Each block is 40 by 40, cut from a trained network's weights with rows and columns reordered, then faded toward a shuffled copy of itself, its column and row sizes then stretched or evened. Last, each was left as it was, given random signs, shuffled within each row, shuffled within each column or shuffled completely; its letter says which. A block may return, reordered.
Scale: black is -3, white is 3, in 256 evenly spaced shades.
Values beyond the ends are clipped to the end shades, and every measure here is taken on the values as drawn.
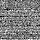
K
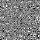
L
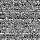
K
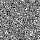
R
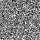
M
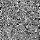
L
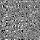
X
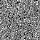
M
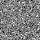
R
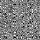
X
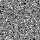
R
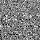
K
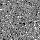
R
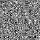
X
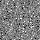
R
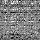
X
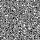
R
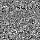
K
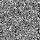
M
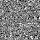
K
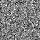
R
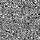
K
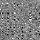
X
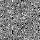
M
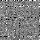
L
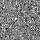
R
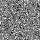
R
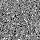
R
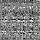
X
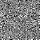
L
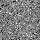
R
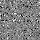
K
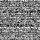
K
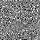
K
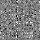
X
